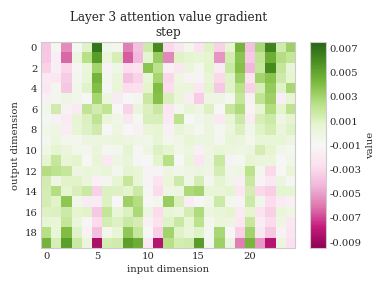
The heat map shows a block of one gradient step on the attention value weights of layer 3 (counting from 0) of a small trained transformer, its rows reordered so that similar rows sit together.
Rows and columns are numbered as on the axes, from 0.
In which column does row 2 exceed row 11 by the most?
22
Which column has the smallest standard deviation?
16
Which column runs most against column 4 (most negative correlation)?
12
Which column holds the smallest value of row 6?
8
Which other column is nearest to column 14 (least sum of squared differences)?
7
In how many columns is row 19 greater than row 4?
14
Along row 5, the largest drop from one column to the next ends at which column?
23
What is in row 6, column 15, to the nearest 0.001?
0
